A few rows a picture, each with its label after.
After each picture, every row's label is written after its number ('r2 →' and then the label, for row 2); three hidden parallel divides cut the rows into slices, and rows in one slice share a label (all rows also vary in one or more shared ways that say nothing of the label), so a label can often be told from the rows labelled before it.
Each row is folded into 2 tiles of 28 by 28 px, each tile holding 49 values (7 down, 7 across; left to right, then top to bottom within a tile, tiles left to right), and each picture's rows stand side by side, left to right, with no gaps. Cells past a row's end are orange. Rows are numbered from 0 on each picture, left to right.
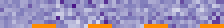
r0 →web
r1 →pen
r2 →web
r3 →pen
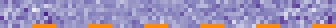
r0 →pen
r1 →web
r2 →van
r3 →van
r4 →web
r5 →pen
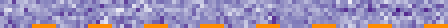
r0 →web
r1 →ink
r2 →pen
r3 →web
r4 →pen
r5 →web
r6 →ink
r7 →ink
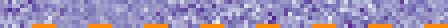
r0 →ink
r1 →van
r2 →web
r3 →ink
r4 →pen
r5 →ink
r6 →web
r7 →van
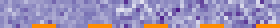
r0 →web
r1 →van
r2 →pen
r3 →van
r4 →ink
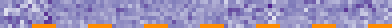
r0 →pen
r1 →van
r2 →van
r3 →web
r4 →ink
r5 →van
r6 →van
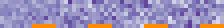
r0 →van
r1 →web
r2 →web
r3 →ink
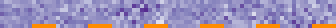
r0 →van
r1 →web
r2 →ink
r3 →van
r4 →web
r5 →van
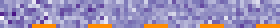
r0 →ink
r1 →ink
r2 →van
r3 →web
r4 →van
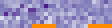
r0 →ink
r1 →web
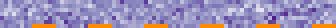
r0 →pen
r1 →van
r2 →web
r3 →van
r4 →pen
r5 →ink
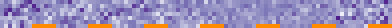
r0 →ink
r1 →pen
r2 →ink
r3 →web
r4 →van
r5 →van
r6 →pen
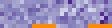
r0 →van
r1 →pen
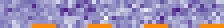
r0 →van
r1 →ink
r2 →pen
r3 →ink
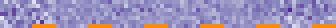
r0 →ink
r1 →web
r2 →van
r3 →van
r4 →van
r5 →van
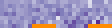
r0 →van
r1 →van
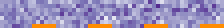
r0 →van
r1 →ink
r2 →ink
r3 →ink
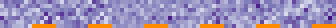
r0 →pen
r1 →ink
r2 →web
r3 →pen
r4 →van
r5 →pen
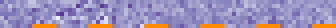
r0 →van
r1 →ink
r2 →web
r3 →web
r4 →web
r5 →van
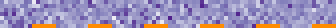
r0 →ink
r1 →web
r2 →ink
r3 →web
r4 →van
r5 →web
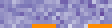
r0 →van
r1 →web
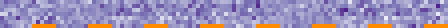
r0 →pen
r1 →van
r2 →ink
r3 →ink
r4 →van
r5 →web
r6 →ink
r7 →ink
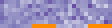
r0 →web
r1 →web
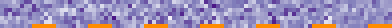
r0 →ink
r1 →pen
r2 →pen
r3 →ink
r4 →pen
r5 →ink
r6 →web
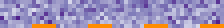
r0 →pen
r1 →ink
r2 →van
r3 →pen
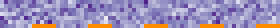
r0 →pen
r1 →ink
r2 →web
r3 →pen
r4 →ink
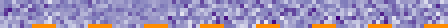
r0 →ink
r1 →web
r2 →van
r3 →pen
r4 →pen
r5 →ink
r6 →pen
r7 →ink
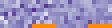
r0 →ink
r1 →web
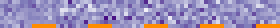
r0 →van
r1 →pen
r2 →pen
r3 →ink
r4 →van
